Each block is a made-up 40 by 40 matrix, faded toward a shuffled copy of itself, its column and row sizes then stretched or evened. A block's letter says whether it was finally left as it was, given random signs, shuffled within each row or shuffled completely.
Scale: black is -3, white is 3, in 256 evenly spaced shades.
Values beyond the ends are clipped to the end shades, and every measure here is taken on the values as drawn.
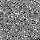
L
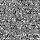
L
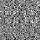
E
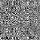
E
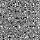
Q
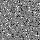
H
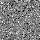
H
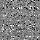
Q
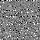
L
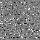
L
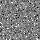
H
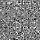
Q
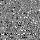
L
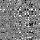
E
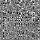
Q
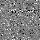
L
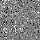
Q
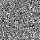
Q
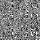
Q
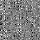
E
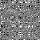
E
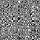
E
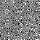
Q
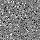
H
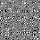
E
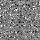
L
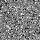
H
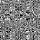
E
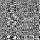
E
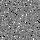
H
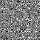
Q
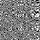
E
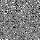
L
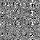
E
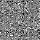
Q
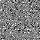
L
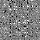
Q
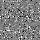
L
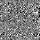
Q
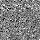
L
